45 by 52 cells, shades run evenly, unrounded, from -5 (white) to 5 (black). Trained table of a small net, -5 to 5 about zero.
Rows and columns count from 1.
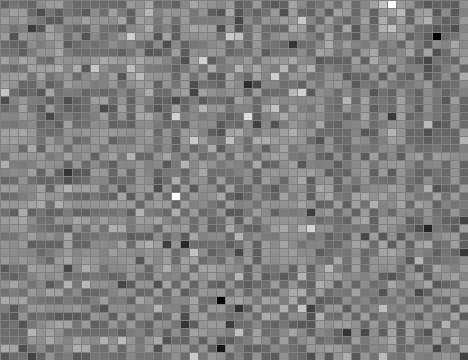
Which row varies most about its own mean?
5
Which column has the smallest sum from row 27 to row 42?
34
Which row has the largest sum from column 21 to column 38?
41
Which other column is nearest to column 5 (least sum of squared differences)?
42
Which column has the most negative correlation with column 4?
39
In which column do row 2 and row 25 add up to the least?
20
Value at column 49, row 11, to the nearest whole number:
1
